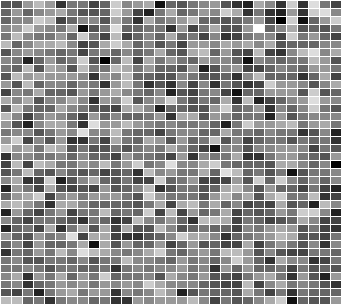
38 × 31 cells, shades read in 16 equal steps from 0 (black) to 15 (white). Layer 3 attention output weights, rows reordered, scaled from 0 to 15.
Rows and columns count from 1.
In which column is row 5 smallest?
21
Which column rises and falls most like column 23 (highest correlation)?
10
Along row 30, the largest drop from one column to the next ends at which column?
8
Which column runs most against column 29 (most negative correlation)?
17
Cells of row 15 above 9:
3
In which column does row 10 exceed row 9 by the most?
24
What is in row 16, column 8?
3
